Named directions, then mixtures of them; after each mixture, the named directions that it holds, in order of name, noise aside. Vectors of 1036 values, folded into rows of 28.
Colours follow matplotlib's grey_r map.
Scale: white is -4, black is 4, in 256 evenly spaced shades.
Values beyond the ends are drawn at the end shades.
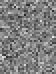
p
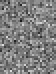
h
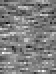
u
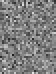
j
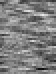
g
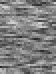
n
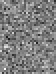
h, j.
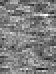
g, u.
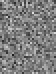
j.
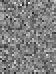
j.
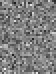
j.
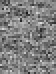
h, n, u.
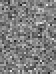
h.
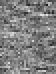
g, p, u.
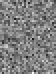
j.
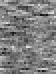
g, u.
